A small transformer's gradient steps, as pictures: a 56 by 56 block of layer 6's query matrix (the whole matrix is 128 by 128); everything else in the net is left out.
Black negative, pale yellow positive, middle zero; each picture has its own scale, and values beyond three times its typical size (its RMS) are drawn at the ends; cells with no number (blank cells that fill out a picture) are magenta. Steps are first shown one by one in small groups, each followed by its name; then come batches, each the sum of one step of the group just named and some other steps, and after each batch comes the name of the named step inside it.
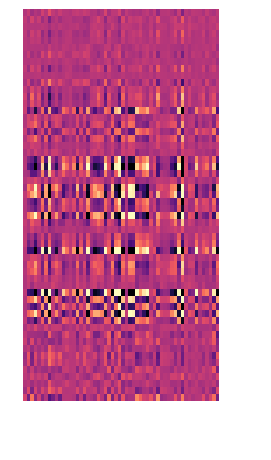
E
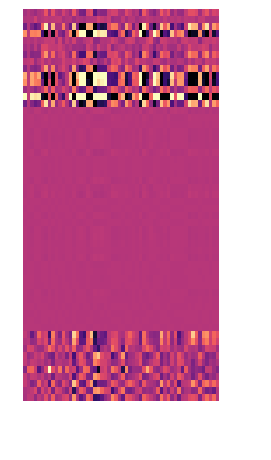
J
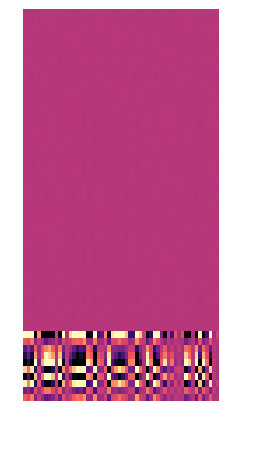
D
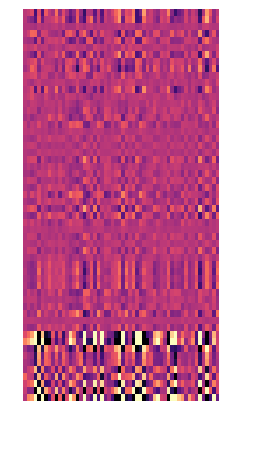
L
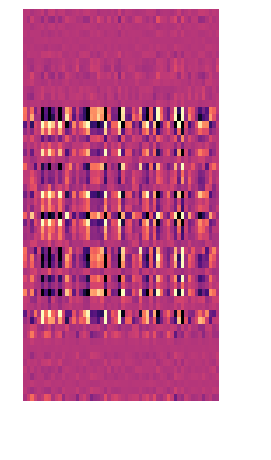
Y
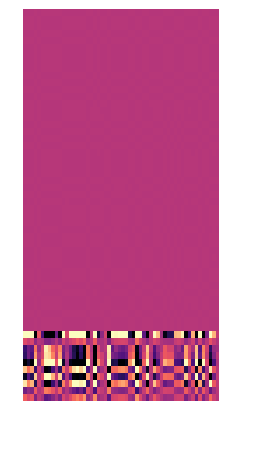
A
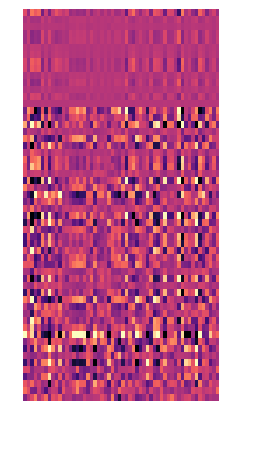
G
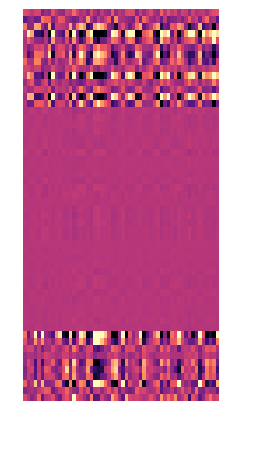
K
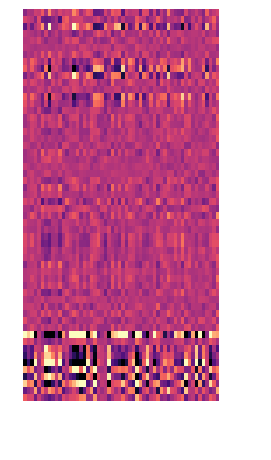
A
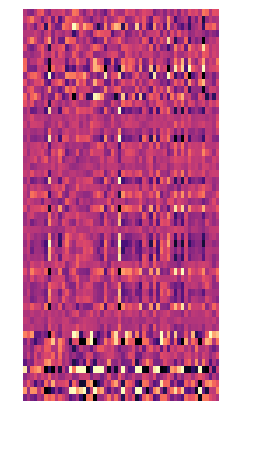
J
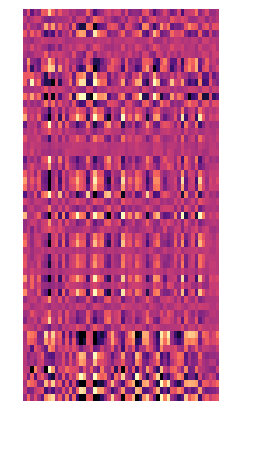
J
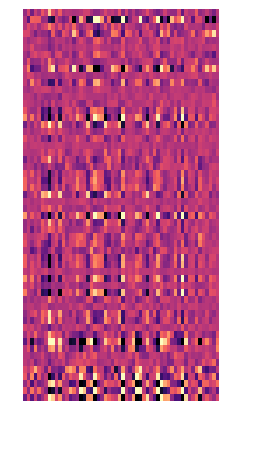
Y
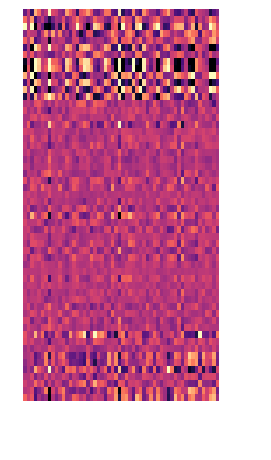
K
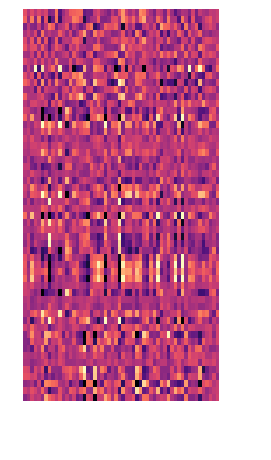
Y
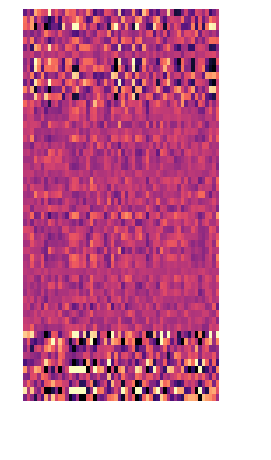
G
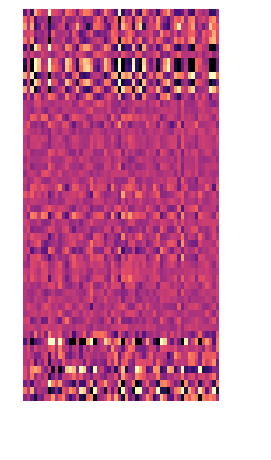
K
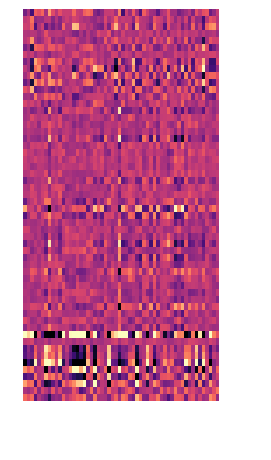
A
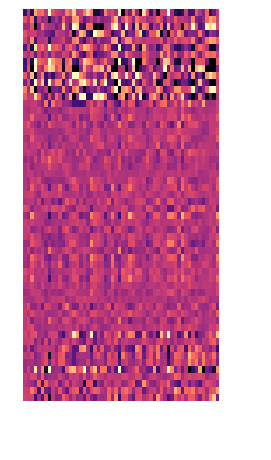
J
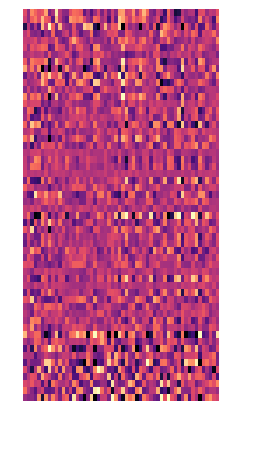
G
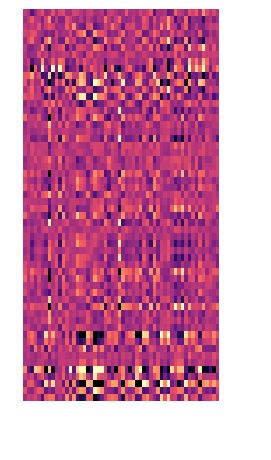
J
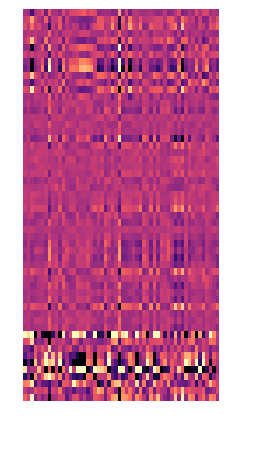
D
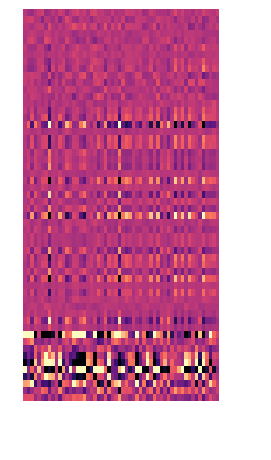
D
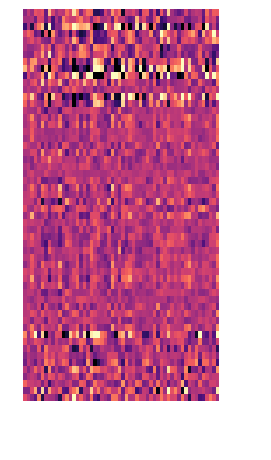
K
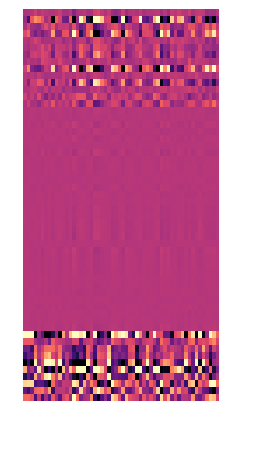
A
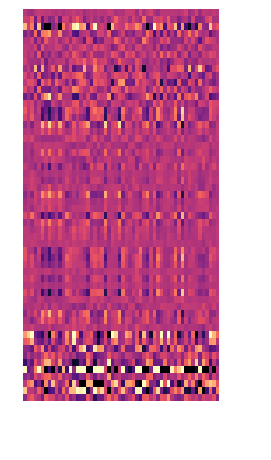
Y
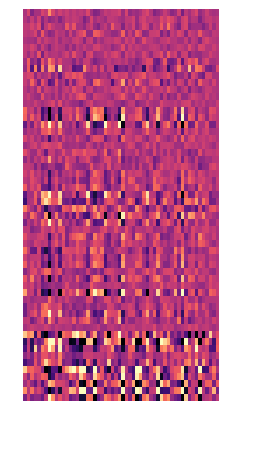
Y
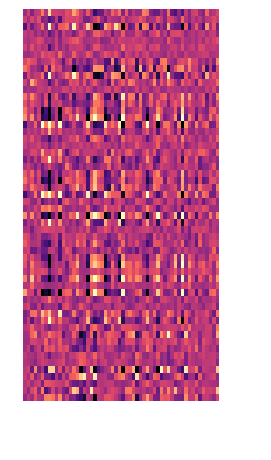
Y
